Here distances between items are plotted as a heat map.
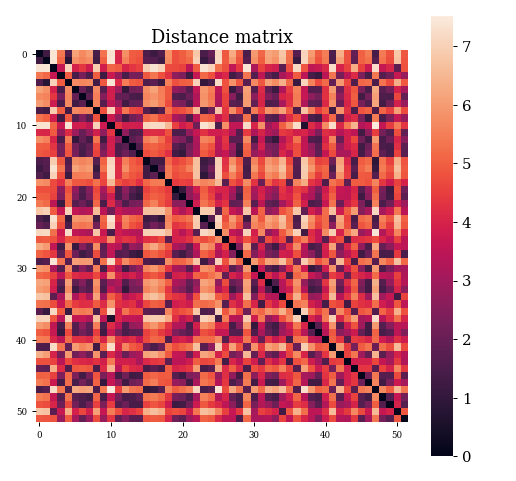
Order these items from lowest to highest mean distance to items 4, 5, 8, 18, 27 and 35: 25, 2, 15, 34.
15, 34, 2, 25
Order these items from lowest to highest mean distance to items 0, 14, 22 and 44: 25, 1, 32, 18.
1, 32, 25, 18
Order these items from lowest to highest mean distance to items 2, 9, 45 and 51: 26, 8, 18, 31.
31, 26, 18, 8
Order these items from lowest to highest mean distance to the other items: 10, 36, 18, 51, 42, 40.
51, 42, 40, 36, 18, 10
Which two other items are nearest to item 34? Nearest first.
50, 2
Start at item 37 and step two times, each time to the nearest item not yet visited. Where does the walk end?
25
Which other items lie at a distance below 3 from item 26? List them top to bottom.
18, 31, 35, 40, 43
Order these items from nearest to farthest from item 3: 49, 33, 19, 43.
33, 49, 19, 43
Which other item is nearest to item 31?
35
